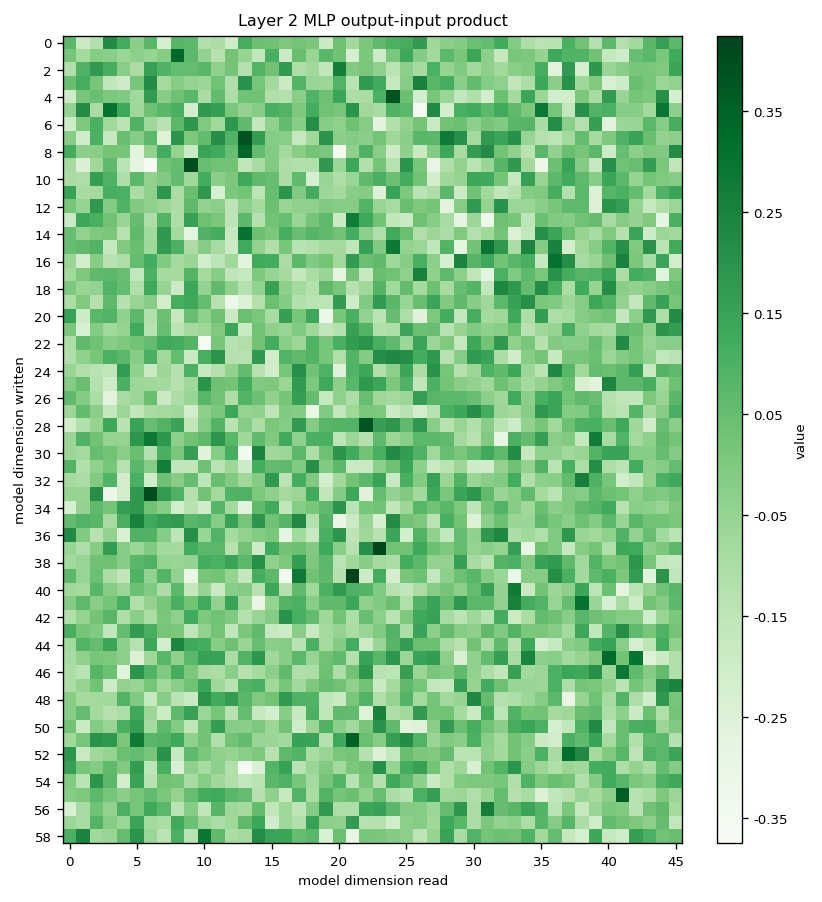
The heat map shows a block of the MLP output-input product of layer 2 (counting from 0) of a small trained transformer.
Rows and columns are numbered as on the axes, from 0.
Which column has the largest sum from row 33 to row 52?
5
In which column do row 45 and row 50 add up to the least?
25
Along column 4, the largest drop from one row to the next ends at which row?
36
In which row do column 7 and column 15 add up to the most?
31
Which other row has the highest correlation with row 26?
3
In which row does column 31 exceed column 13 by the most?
30
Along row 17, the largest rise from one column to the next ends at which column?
32
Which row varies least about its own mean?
42
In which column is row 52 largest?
37
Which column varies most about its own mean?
13
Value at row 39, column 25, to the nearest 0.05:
0
